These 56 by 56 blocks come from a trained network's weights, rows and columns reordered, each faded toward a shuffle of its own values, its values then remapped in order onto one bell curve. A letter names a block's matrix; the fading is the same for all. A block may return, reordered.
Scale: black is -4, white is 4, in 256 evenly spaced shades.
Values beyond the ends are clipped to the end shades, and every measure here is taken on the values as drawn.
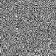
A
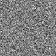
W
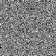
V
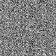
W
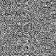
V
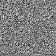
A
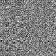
W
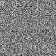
A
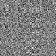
V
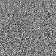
A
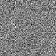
V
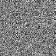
A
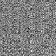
V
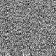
W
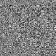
A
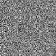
A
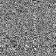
A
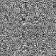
A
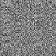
V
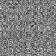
V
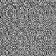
V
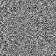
V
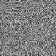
V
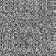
V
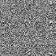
A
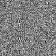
W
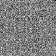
W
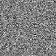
A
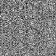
W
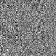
V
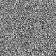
A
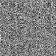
W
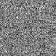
A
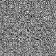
A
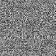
A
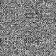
W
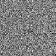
A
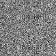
W
